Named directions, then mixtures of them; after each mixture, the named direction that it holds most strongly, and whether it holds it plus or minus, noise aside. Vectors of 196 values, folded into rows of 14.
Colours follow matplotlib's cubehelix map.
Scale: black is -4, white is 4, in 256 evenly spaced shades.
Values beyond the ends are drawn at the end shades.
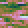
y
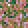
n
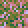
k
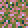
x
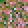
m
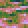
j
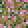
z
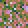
m, plus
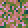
k, minus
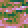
j, plus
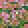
m, minus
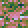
y, plus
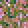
n, plus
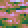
j, minus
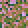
n, minus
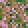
m, minus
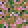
z, minus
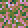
x, minus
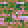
y, plus
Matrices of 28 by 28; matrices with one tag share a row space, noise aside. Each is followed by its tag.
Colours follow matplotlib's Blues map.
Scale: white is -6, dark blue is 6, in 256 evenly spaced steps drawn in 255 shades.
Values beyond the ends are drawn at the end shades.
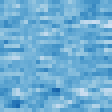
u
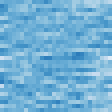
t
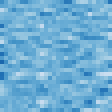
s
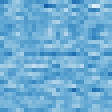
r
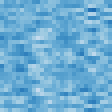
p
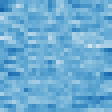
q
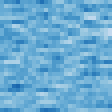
u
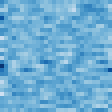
s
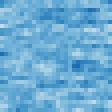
t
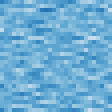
p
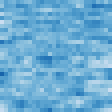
t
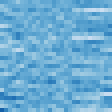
q
